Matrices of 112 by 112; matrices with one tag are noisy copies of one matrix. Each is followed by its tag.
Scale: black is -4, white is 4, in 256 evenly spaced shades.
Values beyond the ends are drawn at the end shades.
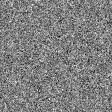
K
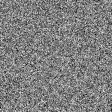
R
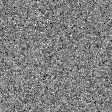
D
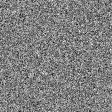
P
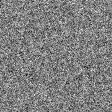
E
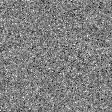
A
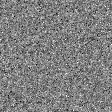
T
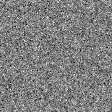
R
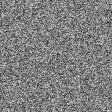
K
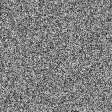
T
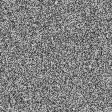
T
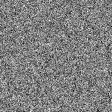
D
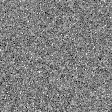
R
